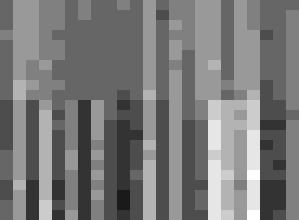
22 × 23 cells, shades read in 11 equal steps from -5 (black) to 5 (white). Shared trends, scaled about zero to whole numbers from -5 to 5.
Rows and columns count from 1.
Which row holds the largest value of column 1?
4
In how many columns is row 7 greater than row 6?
2
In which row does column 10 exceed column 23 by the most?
1
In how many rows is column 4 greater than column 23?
14
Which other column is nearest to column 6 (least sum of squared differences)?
8
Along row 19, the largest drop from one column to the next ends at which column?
21
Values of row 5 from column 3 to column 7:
1 0 0 -1 -1
